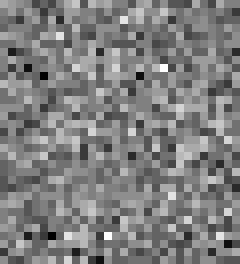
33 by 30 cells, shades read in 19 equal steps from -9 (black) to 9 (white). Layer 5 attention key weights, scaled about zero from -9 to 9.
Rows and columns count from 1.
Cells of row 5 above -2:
19
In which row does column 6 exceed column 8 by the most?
20
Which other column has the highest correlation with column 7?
27
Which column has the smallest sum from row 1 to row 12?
6
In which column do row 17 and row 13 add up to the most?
28
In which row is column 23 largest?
14
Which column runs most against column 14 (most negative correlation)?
7
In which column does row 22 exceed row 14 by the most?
30
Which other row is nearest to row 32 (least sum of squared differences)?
22
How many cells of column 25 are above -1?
17
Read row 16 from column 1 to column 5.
0 1 0 -5 -4
